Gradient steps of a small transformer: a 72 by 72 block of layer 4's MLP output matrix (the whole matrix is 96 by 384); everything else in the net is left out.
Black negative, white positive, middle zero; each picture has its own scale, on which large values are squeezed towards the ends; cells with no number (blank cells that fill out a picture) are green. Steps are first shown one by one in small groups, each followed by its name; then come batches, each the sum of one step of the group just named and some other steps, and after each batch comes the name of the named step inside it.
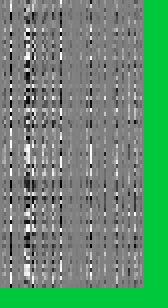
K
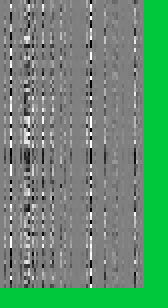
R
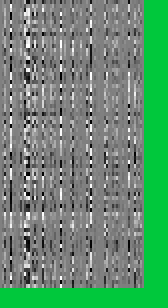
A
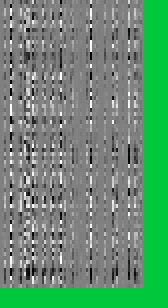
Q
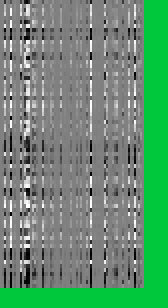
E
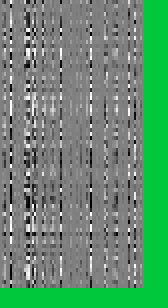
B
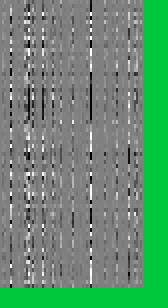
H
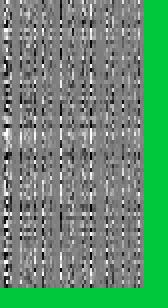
A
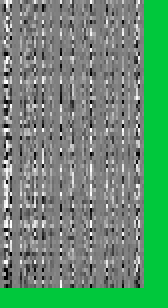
E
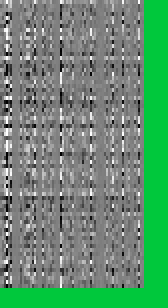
K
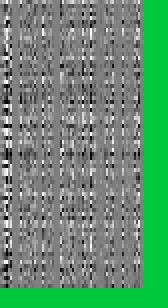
R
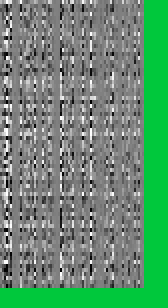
E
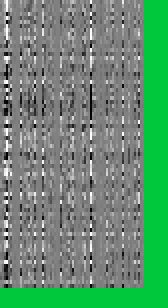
H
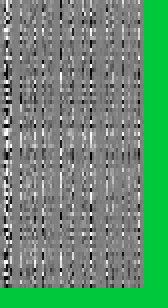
Q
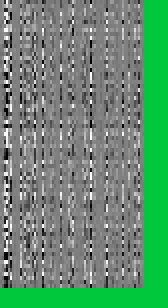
A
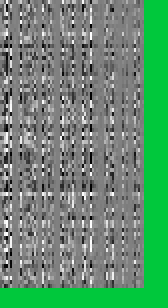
R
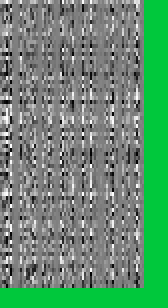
Q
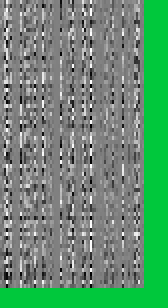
E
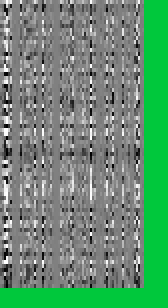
E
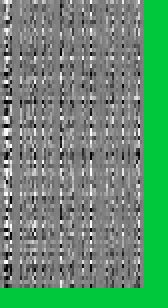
Q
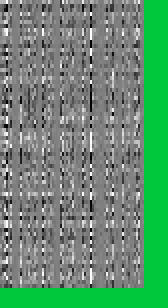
H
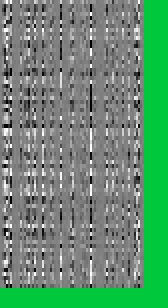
H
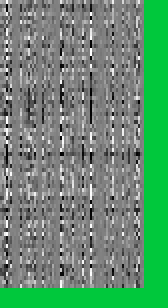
H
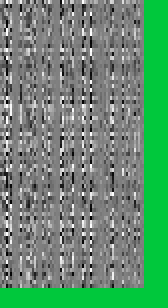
B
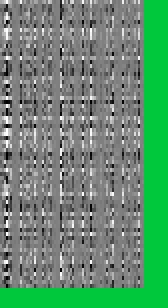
A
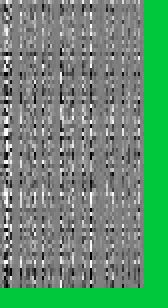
Q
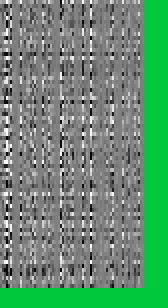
Q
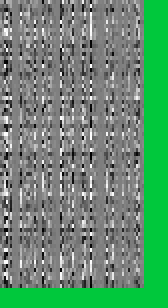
A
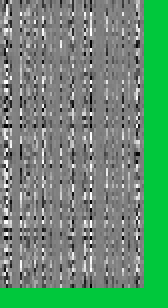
A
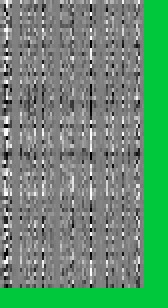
H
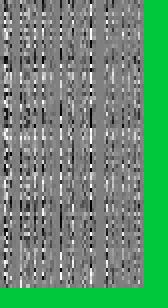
A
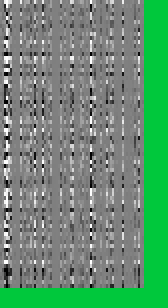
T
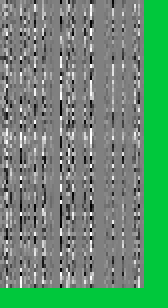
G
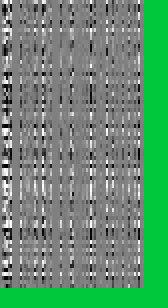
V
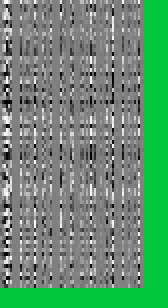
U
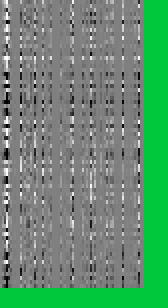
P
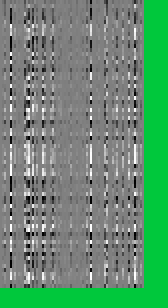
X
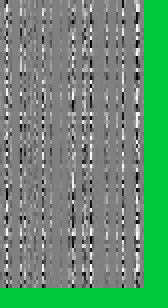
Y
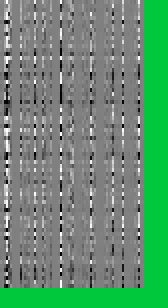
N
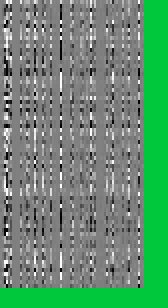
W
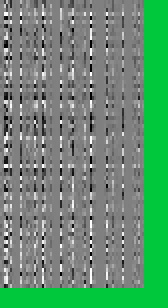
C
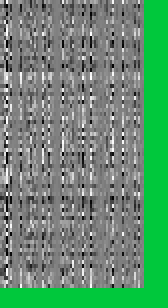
X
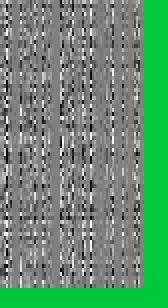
G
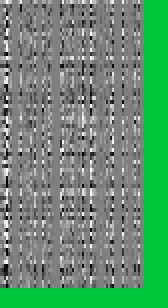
T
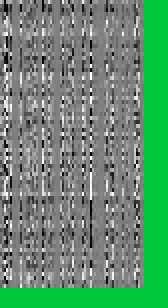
X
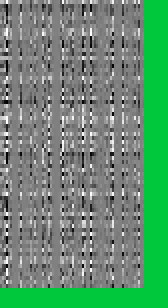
U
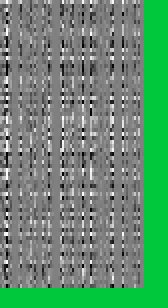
T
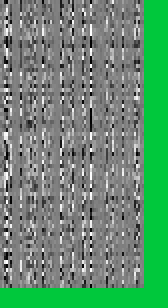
X
